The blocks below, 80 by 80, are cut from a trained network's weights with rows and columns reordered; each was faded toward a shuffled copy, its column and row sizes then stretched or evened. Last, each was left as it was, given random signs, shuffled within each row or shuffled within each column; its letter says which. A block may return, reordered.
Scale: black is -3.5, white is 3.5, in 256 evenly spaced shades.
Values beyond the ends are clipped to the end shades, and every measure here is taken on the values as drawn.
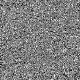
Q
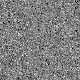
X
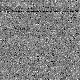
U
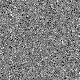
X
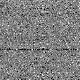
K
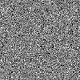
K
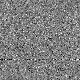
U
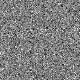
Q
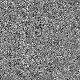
Q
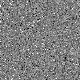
X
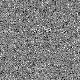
U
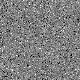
X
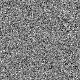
X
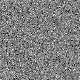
X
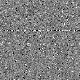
K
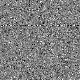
Q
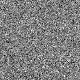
U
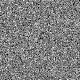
U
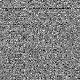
K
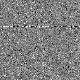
K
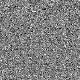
Q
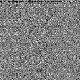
K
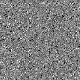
K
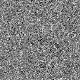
Q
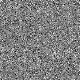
Q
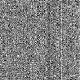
K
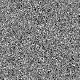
X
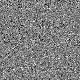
U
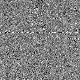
Q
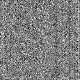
X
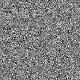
K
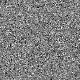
Q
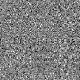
K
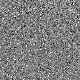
Q
